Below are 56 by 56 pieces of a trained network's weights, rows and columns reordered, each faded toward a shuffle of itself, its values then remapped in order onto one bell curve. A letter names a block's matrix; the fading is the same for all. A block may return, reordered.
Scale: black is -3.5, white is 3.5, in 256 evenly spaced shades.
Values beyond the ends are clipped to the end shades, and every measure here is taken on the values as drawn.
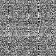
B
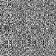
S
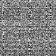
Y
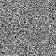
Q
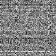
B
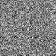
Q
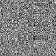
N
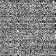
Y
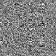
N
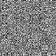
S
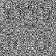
N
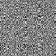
S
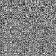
S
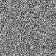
N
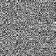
N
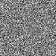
Q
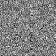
Q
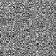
S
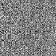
Q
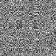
N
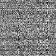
B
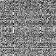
B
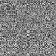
N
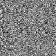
Q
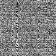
B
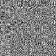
S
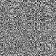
N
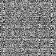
B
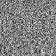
Q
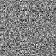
Q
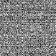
B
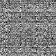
B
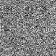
Q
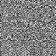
N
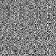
S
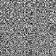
S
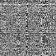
Y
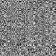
S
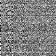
B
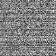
B
